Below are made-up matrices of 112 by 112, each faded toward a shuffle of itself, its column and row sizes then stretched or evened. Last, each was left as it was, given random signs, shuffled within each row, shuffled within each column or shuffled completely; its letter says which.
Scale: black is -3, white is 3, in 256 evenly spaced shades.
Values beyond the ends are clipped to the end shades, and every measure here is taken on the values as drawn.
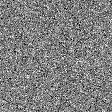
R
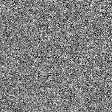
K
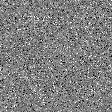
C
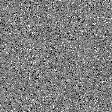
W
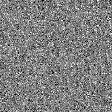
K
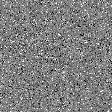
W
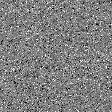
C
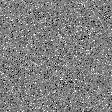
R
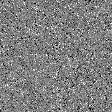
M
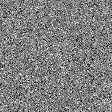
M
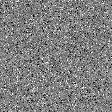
M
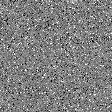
C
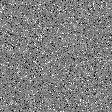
R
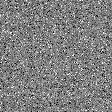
R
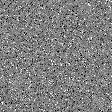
R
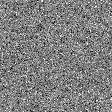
R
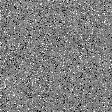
M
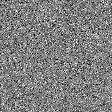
C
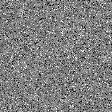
W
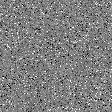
R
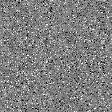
K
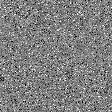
C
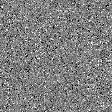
M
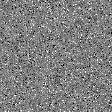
M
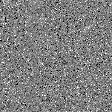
M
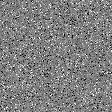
R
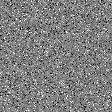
C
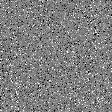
M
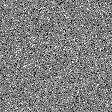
R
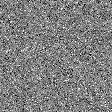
R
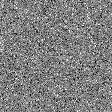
R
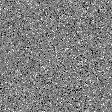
R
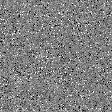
W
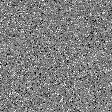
R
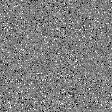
K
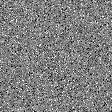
R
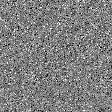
C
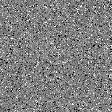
K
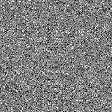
K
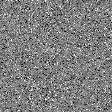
W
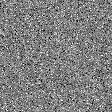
R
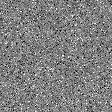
R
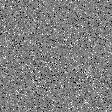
C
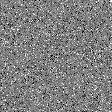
M
